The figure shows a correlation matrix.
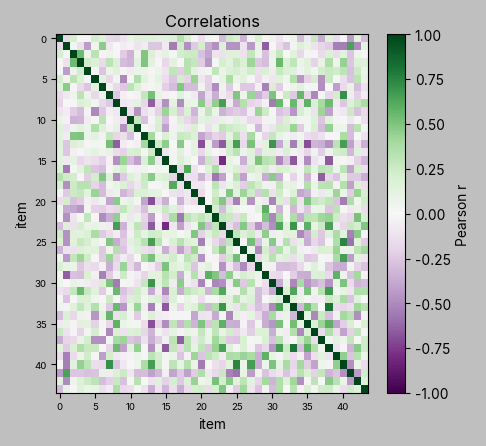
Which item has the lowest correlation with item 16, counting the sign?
1
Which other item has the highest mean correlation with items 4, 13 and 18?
40
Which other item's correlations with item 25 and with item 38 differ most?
13
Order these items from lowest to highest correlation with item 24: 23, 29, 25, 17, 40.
23, 17, 40, 25, 29
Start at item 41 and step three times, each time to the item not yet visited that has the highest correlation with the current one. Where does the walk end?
17
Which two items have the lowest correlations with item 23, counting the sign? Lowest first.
15, 13
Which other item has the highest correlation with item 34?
7
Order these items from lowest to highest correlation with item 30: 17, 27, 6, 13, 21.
21, 6, 27, 17, 13
